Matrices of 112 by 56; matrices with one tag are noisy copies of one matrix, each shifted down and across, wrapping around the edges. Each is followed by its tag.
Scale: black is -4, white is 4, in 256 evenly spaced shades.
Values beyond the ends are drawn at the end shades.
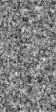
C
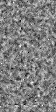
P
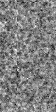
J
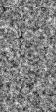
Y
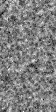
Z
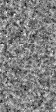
P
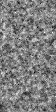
Z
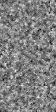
P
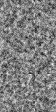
P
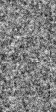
C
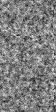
J
